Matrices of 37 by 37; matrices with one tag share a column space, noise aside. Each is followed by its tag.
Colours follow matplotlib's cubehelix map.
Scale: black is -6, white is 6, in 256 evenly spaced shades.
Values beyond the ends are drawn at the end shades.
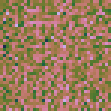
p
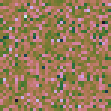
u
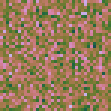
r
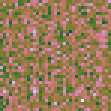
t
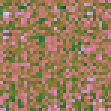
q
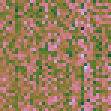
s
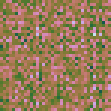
p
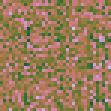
p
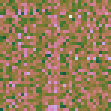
r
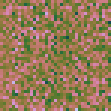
q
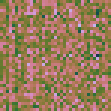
r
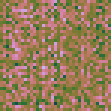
s
